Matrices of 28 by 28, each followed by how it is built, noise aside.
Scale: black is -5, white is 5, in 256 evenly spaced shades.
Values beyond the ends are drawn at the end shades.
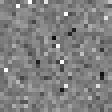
sparse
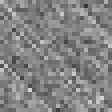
Toeplitz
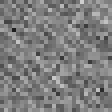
Toeplitz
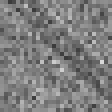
Toeplitz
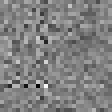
low rank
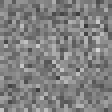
noise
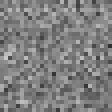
repeating columns
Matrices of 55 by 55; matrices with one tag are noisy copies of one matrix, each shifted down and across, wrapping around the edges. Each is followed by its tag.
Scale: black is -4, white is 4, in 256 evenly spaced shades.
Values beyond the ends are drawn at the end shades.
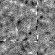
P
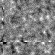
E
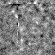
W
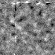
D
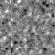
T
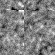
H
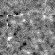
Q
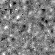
T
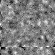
E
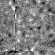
W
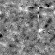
Q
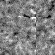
H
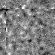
W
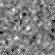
T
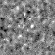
T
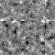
D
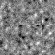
T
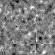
T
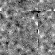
W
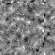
P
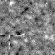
Q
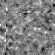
P
